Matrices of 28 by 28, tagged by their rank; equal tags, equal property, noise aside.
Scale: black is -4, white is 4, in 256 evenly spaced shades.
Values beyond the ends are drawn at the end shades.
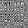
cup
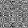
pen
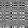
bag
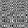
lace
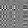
bag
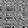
cup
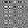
bag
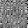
pen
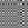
bag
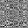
cup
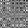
lace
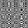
lace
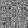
pen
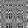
lace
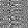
cup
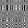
bag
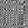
lace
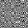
cup
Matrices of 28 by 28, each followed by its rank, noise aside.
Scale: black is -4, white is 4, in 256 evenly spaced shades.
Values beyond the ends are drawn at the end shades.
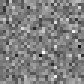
eight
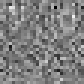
eight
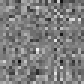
five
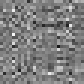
four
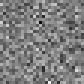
eight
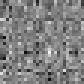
four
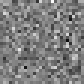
eight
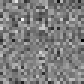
six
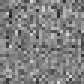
seven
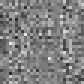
eight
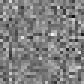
six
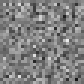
six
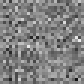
seven
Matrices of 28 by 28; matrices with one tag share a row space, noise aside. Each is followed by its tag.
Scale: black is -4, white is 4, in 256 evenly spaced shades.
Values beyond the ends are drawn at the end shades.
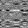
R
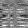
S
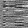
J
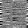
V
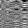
R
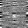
V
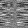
S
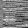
J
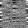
V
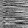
J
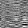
R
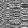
R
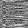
J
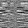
S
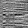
J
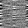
V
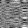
R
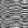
R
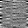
V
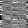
V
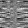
S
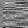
J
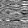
R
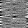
V
